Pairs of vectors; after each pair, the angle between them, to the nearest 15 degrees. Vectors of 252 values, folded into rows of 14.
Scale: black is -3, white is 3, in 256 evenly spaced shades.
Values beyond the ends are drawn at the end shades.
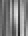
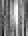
45 degrees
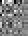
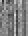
120 degrees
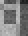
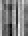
105 degrees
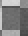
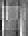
120 degrees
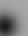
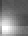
165 degrees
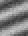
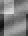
60 degrees
